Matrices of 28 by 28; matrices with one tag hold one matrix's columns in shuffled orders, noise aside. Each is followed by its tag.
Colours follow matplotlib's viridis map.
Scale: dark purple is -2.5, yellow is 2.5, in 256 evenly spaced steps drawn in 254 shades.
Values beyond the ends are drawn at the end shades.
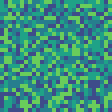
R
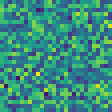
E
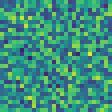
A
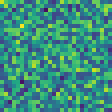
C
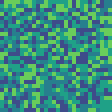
R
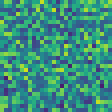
R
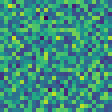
C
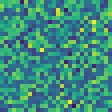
A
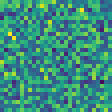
A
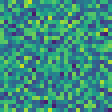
C
